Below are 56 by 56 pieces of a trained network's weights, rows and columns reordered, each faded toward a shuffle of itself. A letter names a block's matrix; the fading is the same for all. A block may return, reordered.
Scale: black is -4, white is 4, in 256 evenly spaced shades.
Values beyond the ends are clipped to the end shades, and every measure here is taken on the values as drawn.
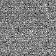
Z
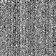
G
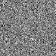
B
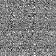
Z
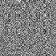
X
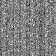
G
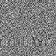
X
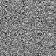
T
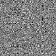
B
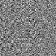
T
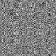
X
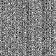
G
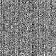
G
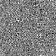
B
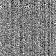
G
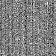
G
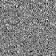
B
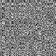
X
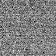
Z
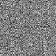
T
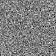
B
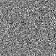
B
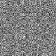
T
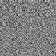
X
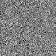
B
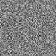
X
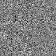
B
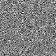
B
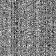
G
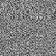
X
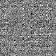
Z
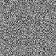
T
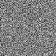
X
